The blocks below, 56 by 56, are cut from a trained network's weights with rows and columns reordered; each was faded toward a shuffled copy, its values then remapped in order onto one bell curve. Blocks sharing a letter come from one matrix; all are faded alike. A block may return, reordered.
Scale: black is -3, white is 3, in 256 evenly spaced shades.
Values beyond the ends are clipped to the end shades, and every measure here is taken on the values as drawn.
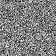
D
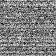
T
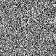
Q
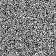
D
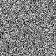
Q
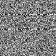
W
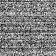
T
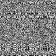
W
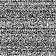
T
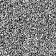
D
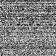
T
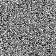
D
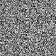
Q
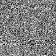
W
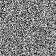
D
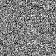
Q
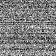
T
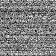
T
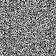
D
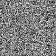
Q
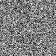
D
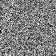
D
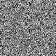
Q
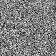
D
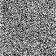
D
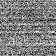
T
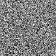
Q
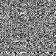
W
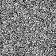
D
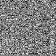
W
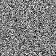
Q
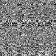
W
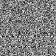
W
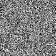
Q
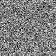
Q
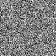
Q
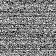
T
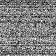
T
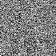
Q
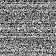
T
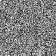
Q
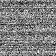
T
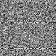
W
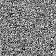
Q
